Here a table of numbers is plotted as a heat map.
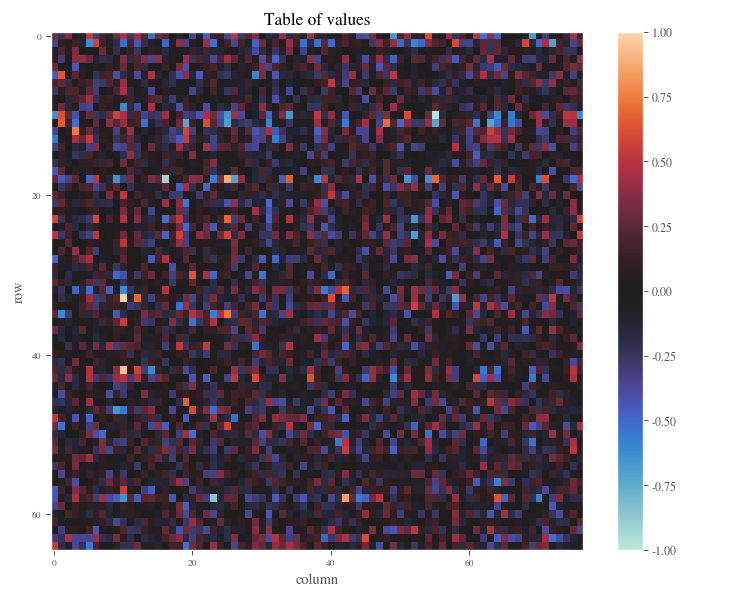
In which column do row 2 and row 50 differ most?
7
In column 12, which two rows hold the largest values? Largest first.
33, 42
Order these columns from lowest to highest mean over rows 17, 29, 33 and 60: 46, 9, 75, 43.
9, 43, 46, 75
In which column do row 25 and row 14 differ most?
0
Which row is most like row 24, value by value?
60
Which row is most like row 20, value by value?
6
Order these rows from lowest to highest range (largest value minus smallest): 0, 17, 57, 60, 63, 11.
17, 60, 57, 63, 0, 11
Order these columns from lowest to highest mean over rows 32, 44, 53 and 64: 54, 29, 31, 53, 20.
54, 31, 53, 29, 20
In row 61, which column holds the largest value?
20
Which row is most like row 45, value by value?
55
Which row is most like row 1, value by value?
14
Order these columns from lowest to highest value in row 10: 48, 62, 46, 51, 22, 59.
62, 59, 46, 48, 22, 51
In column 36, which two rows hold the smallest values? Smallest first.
1, 58
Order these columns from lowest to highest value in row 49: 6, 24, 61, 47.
47, 24, 6, 61
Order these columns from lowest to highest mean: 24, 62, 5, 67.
62, 67, 24, 5
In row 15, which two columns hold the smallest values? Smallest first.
61, 37
